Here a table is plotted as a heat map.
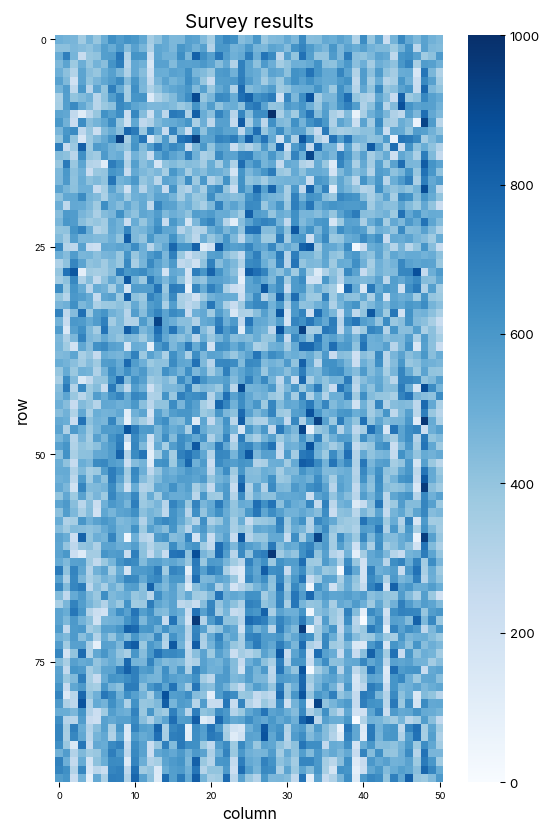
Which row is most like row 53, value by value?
6
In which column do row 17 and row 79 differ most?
1
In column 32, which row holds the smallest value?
18
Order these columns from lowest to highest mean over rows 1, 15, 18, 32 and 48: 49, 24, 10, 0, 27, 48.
0, 49, 27, 10, 24, 48
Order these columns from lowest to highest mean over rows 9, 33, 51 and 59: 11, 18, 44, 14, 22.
11, 14, 44, 22, 18
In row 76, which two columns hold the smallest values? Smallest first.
33, 43
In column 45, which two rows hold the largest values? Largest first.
8, 7
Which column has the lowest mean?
39
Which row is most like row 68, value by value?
27
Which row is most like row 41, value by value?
2
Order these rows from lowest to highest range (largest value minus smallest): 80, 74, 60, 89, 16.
16, 74, 89, 80, 60
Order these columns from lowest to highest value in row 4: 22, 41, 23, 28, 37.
41, 23, 28, 22, 37
